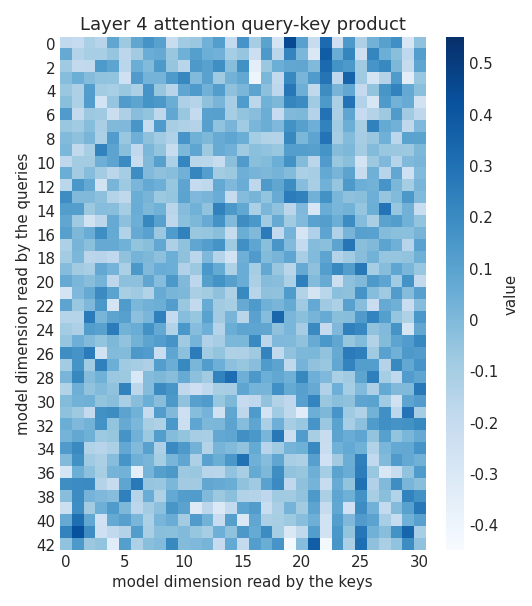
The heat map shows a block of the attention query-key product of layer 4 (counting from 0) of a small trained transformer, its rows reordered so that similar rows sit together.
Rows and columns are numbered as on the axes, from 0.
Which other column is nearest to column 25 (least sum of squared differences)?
1
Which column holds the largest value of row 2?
22
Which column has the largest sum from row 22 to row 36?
30
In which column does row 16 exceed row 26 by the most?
3
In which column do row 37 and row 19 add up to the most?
25
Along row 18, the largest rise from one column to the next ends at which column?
15
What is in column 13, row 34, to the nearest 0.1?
0
